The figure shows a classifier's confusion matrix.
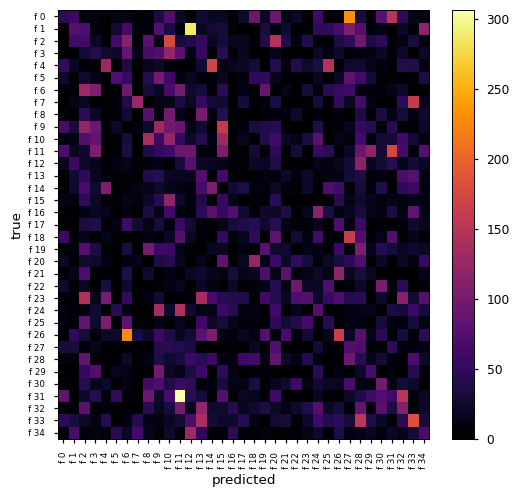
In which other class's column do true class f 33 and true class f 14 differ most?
f 28
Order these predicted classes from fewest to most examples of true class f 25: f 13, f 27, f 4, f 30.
f 27, f 30, f 13, f 4
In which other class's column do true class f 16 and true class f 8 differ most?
f 24
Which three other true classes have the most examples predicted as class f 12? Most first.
f 1, f 34, f 11
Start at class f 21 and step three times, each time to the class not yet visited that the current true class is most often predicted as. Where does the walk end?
f 2
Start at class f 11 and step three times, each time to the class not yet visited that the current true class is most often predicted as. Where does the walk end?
f 13
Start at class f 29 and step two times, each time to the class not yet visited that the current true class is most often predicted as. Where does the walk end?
f 15
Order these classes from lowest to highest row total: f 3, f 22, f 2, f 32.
f 22, f 3, f 32, f 2
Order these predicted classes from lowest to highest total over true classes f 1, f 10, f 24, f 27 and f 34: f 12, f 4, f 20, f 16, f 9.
f 4, f 16, f 20, f 9, f 12
